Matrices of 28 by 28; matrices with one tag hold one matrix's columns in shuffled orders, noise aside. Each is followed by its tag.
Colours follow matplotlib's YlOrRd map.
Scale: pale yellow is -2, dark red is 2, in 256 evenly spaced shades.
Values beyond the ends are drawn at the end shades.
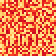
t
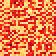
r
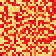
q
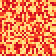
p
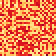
r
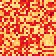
t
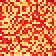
q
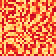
p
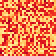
t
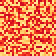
q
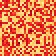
t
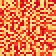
r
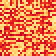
r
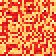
p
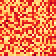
q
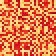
r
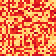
t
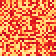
r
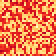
p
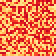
q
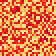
q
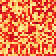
p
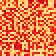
r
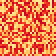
p
